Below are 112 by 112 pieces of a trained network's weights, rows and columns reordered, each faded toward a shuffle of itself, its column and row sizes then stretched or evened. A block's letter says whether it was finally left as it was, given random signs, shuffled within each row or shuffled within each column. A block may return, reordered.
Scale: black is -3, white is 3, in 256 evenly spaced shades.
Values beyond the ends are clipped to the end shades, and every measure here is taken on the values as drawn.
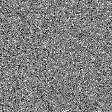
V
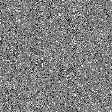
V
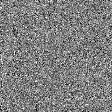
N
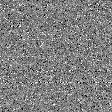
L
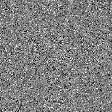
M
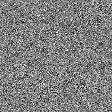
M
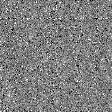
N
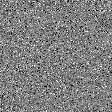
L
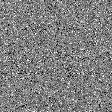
L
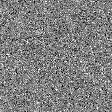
L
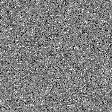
L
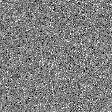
V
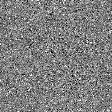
N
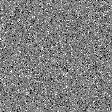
V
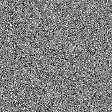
V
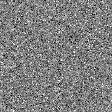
V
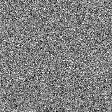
L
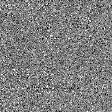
N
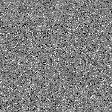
L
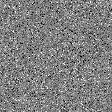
V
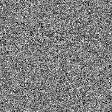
N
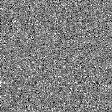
M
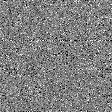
L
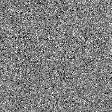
N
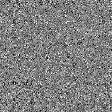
M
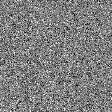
N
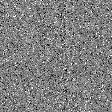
V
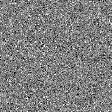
M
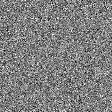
L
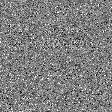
L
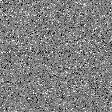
L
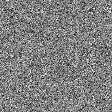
N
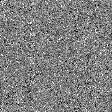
V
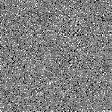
M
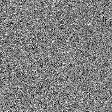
N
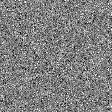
V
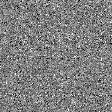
N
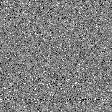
L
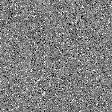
V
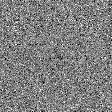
L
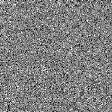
M
